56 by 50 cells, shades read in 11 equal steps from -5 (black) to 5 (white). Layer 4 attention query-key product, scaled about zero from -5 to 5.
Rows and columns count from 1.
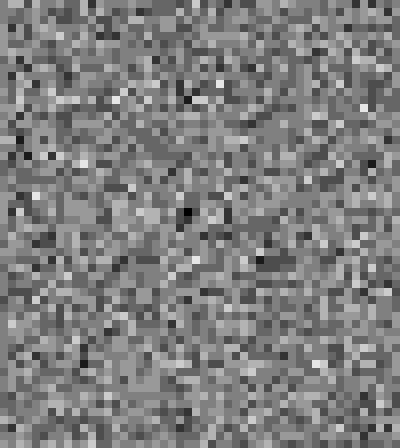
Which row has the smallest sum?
54
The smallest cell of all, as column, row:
24, 27
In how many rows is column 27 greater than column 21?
25
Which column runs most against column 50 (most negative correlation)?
7
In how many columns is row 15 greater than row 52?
20
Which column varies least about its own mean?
1
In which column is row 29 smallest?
23
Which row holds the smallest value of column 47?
21
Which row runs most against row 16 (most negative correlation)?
46
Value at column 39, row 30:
-3
